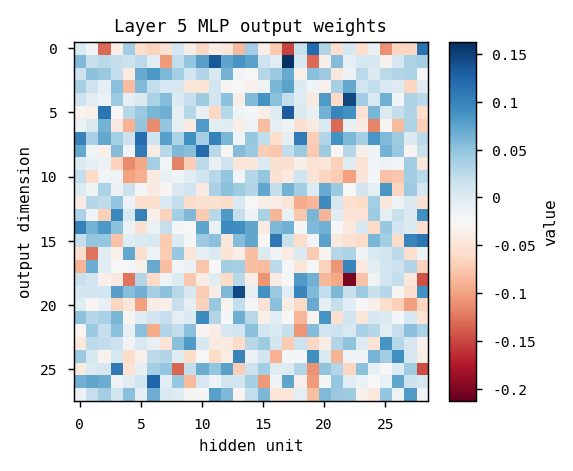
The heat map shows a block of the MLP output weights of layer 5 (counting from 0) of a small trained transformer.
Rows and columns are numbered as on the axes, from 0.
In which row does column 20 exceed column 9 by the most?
12
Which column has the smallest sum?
4
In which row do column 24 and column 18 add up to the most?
7
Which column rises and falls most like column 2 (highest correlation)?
17
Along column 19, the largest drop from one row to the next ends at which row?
1
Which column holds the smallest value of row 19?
10
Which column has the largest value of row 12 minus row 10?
20
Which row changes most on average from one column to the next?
13
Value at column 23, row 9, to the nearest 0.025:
-0.05
